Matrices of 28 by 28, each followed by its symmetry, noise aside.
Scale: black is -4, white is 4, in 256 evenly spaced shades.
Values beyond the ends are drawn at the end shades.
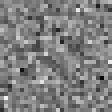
antisymmetric.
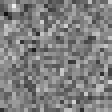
antisymmetric.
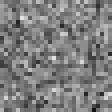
antisymmetric.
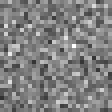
symmetric across the other diagonal.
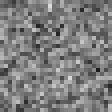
no symmetry.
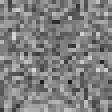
mirrored left to right.
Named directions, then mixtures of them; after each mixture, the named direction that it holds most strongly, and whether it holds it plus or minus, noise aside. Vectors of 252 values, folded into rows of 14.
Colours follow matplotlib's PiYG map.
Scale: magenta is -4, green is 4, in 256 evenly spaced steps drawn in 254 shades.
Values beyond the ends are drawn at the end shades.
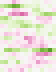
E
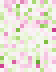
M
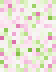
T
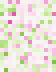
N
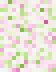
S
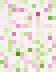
T, plus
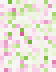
N, minus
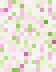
S, minus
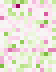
M, minus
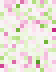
M, plus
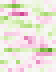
E, plus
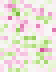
E, minus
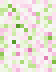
T, minus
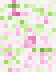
E, plus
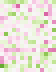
M, minus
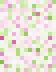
T, plus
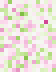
S, plus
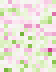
N, plus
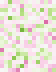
S, plus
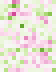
E, plus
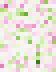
S, plus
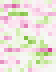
E, minus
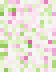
N, plus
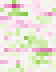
E, minus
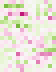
E, plus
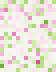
S, minus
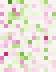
N, minus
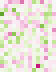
M, plus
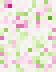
T, plus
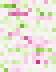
E, plus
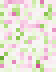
M, plus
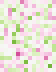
T, minus
